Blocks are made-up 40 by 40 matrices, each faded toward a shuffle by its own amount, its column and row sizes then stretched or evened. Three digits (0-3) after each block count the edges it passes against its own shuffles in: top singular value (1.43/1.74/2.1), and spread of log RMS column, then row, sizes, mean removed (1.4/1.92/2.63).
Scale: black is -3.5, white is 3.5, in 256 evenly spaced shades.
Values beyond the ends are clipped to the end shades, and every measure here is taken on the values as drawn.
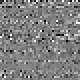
1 0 3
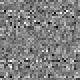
2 0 2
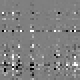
2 2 3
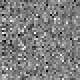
1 1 0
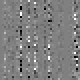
1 3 0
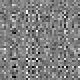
3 3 2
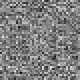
2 0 1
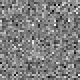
1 1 1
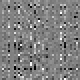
2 3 1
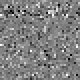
0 0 2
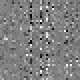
0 3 0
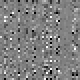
0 3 1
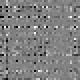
1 2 3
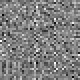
2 1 0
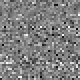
1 0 2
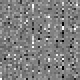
0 3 1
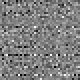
2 0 2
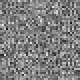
2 0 1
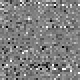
1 0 2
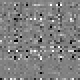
0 2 3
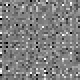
2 2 1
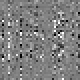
1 3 2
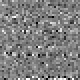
2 0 2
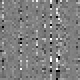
1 3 0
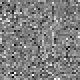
1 1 0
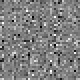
0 2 1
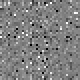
1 2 0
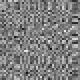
3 2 0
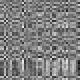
3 3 1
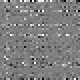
2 1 3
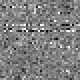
2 0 2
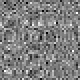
3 1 0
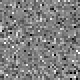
1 0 0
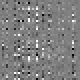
2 3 2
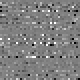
0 0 3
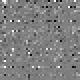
0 1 2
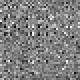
2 1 1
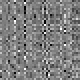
3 3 0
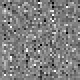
0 2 0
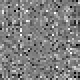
1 1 0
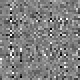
2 2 1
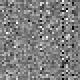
1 2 0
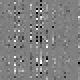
2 3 1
